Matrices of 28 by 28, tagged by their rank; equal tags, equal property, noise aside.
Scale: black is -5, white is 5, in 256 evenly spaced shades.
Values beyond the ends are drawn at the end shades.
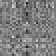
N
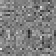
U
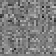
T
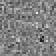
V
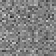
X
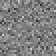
T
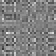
N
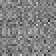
X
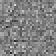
X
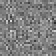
X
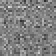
U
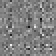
N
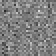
X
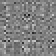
U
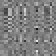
N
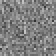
V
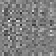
N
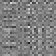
N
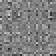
U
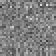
T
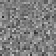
V
